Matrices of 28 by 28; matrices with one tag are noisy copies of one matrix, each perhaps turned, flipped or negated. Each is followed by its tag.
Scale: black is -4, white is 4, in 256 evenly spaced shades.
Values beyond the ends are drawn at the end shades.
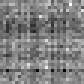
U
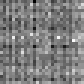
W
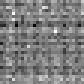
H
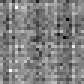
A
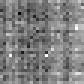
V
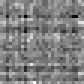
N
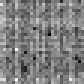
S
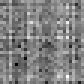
A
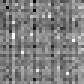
W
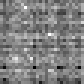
S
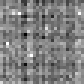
H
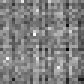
S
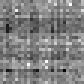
U
